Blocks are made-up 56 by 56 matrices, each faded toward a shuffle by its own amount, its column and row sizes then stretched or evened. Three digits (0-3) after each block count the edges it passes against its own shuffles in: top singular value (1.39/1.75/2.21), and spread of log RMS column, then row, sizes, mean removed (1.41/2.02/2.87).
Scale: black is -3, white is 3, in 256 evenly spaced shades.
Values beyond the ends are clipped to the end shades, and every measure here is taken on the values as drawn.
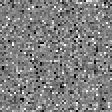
1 0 0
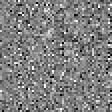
2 2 0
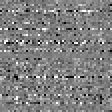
0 1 3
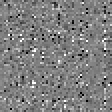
0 2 1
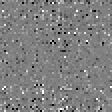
0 1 2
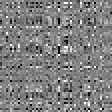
3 3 2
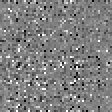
0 2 2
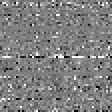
1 1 3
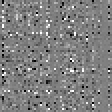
0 3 2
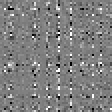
2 3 2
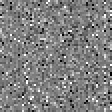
0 2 0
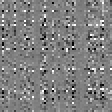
2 3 2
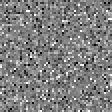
0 0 0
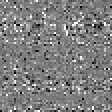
2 1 2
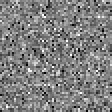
0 1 1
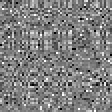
3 0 1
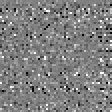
1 1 2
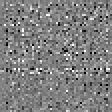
0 2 2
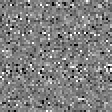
0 0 2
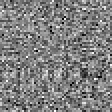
2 0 0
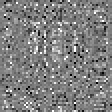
2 2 0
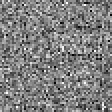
1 0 0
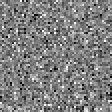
1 0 0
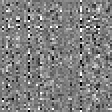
2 3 1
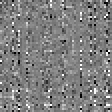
0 3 1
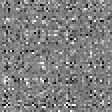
2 2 2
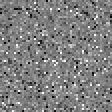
0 0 1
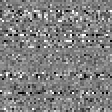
1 0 3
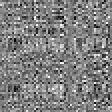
3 2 0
